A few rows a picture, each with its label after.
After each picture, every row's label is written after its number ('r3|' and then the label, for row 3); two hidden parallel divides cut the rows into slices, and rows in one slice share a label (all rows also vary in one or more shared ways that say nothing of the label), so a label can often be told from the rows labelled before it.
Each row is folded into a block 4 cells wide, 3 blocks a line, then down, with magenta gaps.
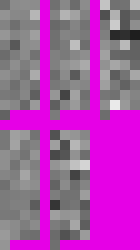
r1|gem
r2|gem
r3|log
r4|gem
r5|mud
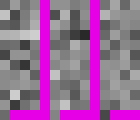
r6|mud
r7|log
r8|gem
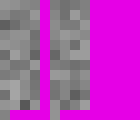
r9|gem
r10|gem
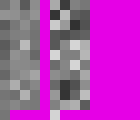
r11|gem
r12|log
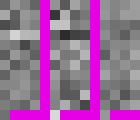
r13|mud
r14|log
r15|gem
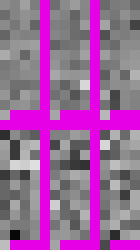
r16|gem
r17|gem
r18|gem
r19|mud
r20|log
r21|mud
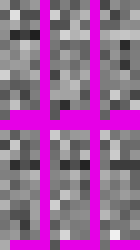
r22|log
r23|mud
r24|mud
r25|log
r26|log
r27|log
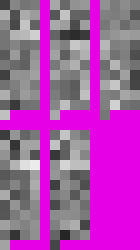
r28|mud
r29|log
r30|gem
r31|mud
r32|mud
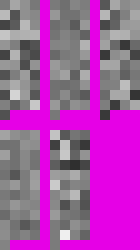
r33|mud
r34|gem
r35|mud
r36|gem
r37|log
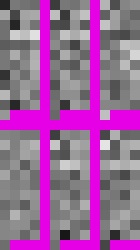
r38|mud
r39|mud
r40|log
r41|gem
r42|mud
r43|mud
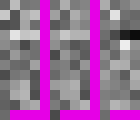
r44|mud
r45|mud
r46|log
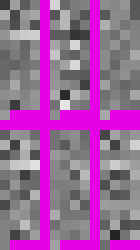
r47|mud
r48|log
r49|gem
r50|mud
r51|gem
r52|mud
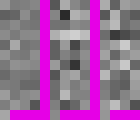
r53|gem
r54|mud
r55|log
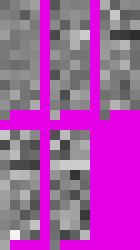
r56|gem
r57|gem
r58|log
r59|log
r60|mud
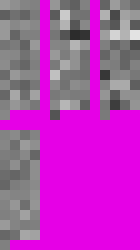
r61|gem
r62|log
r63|mud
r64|gem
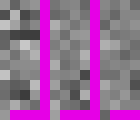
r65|log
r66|gem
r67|gem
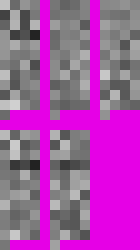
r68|log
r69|gem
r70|gem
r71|log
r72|log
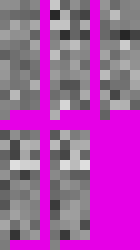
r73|gem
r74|log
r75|log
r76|mud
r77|mud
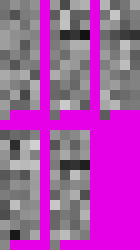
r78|gem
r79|log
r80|log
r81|mud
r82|log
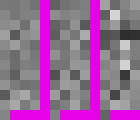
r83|gem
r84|gem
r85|log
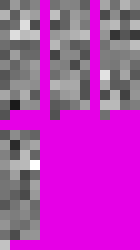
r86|mud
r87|mud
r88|log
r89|mud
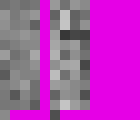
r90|gem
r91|log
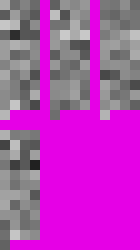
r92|log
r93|mud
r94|gem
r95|log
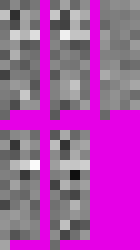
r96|mud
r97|mud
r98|gem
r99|mud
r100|mud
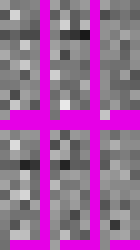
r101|log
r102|log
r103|gem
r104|log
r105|log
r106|gem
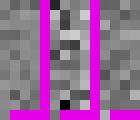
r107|gem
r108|mud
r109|gem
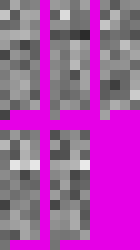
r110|mud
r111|log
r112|log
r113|mud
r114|mud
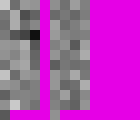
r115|log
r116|gem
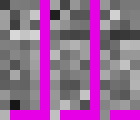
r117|mud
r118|log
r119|log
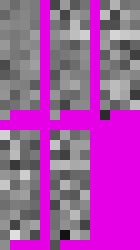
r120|gem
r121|mud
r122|mud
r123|log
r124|mud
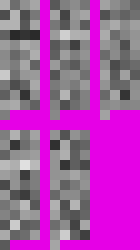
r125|log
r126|mud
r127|gem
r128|mud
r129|log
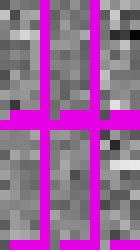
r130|mud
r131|gem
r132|log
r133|gem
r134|gem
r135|mud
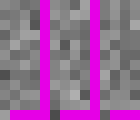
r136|gem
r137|gem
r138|gem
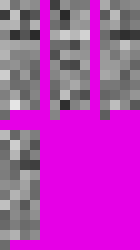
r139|log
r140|mud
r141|log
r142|log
